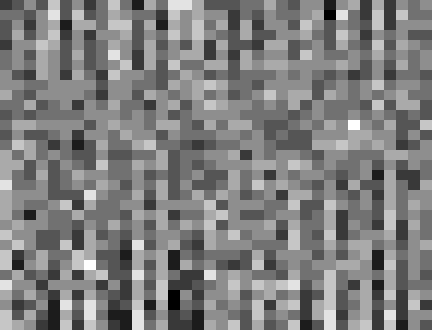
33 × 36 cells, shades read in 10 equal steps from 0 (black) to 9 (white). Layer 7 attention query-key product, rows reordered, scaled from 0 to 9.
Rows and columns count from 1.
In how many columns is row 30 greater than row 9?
16
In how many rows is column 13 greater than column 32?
15
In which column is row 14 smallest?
7
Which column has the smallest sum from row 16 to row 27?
32
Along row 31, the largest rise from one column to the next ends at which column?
6
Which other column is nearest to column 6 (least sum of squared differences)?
31
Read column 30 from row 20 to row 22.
3 4 4
